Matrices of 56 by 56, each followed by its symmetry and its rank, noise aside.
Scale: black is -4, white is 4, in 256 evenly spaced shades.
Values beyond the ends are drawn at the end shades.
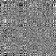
antisymmetric, rank six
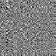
antisymmetric, rank six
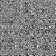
no symmetry, rank six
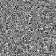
no symmetry, rank eight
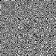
symmetric, rank seven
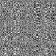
no symmetry, rank six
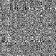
no symmetry, rank seven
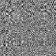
no symmetry, rank seven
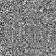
no symmetry, rank seven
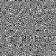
no symmetry, rank eight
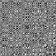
symmetric, rank six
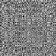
antisymmetric, rank eight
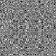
no symmetry, rank six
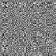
antisymmetric, rank six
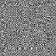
no symmetry, rank seven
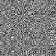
no symmetry, rank eight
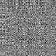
antisymmetric, rank eight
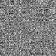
no symmetry, rank eight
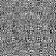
antisymmetric, rank six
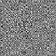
no symmetry, rank eight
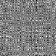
antisymmetric, rank six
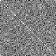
symmetric, rank seven
